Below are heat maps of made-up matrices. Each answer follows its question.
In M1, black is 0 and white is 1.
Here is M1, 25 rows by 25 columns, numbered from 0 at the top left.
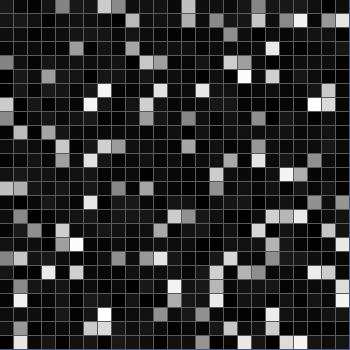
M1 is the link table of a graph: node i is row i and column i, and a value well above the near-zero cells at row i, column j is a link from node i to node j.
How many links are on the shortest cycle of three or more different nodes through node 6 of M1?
3
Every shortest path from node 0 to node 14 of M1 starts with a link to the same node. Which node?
node 7
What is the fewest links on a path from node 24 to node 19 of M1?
2
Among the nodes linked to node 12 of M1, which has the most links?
node 15
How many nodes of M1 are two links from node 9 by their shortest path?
9
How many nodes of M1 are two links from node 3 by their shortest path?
6
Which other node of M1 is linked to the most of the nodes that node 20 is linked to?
node 21
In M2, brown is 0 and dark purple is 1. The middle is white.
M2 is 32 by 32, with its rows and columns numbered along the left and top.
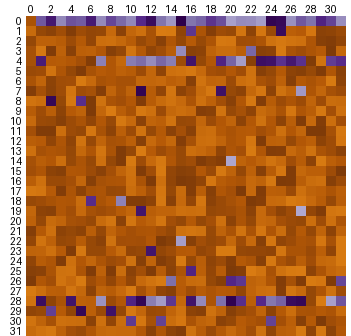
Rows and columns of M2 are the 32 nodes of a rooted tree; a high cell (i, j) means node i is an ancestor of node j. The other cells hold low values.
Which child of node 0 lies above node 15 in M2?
3
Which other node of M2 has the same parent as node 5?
2
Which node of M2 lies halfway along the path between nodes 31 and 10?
4
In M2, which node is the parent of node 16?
25
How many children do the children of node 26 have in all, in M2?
1
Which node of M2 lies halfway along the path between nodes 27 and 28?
7
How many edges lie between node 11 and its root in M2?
5
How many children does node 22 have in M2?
1
